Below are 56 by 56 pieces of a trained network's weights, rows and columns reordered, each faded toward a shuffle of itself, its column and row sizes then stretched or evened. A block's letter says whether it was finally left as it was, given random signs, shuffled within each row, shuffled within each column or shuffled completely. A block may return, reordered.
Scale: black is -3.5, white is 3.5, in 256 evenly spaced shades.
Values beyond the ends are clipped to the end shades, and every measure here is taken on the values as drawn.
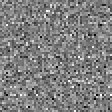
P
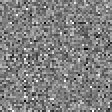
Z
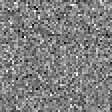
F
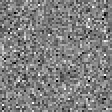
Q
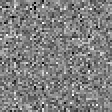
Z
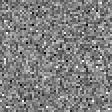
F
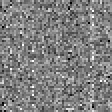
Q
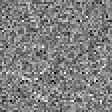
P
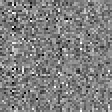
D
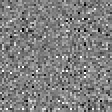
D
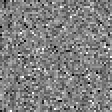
F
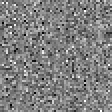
Q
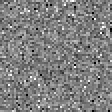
F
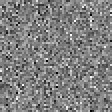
Q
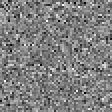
P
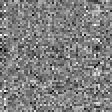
D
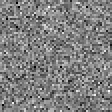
F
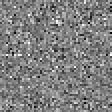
Z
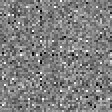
D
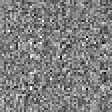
D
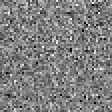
P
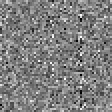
Q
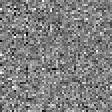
Z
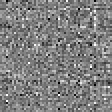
D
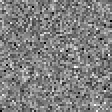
F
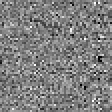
D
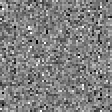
Q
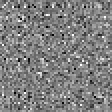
D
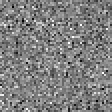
P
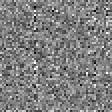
D
